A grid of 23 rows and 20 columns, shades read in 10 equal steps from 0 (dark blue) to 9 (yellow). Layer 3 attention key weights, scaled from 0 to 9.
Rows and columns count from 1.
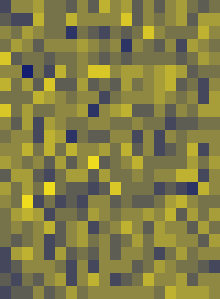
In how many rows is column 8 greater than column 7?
15
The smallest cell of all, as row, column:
6, 3
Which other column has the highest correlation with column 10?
17
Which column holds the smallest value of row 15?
18
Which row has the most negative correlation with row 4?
2
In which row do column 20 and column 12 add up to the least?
4
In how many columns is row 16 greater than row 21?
10
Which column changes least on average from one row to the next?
8
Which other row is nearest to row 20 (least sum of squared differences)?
1
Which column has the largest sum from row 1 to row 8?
16
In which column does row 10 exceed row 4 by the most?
12
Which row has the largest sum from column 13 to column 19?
23
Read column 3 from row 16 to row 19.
9 7 4 4
